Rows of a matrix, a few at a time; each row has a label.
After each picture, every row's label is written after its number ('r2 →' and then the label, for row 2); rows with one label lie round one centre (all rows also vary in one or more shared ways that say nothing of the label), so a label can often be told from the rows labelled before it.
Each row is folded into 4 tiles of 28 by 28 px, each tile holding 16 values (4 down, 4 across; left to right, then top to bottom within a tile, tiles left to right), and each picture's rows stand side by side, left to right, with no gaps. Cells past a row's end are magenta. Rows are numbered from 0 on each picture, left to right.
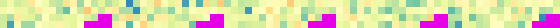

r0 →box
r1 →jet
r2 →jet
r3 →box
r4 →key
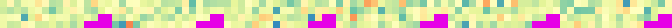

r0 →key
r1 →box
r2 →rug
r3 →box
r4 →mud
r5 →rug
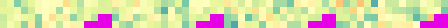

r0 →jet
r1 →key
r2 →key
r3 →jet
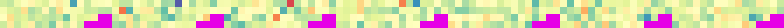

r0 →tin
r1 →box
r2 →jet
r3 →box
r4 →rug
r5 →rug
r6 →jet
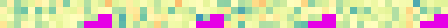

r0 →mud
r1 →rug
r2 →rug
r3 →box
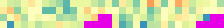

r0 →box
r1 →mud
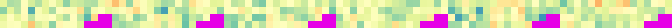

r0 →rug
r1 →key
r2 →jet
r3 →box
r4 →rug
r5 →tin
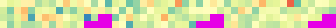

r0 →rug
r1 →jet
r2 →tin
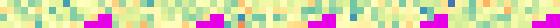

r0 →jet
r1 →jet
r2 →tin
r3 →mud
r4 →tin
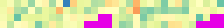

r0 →mud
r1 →mud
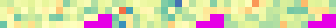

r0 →tin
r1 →box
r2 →tin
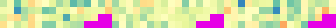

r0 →box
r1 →tin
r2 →mud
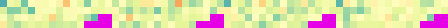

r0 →rug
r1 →box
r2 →tin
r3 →rug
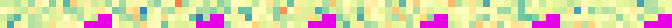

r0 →mud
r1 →rug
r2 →key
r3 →key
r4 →jet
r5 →box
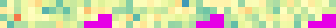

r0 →box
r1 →key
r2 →key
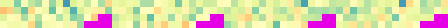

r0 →jet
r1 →jet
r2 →box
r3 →rug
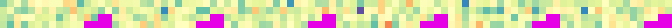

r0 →box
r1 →key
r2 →mud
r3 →jet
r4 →mud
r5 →jet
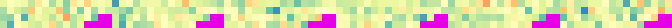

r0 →key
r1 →rug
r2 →box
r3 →rug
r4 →tin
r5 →jet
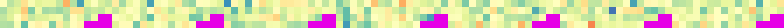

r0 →box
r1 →jet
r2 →rug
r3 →rug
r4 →jet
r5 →key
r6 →rug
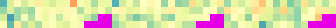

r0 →rug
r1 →tin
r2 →tin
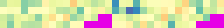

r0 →jet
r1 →rug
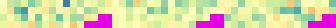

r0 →jet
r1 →mud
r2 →jet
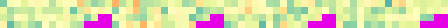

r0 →rug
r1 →key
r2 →tin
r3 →mud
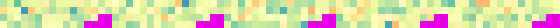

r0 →jet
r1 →jet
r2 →box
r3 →box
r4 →tin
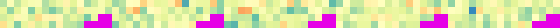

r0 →rug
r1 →tin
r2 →tin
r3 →rug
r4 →jet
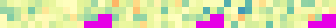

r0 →rug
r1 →key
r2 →box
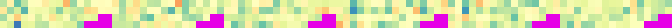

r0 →jet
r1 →jet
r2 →mud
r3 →mud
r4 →box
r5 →box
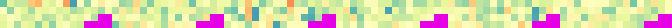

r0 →tin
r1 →box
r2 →rug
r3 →box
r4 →mud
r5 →key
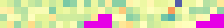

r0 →jet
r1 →tin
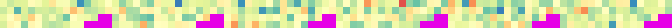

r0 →box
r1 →jet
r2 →mud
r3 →box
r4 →mud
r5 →tin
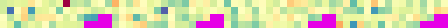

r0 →rug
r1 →key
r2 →rug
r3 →mud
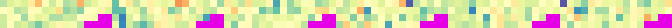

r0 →tin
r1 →rug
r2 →mud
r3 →tin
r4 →jet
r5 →box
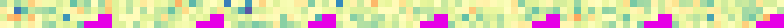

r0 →box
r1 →box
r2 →rug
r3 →tin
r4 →tin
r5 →box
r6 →jet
